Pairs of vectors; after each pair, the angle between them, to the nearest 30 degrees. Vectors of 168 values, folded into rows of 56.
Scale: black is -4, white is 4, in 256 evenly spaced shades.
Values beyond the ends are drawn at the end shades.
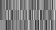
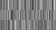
60 degrees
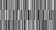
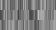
120 degrees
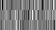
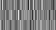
120 degrees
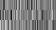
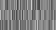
150 degrees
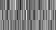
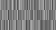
120 degrees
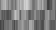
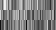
60 degrees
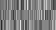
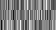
30 degrees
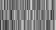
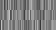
60 degrees
